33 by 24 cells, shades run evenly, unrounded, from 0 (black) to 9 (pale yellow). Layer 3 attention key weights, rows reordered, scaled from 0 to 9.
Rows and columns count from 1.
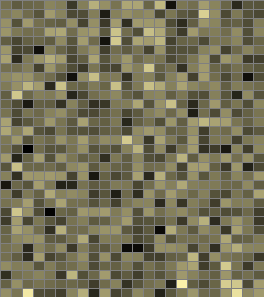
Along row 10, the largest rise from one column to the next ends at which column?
6
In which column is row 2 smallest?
10
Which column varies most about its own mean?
3
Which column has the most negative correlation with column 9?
24
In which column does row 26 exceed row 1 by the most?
16
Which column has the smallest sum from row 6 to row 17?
7
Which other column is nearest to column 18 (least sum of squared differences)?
8
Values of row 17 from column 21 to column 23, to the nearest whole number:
1 5 2
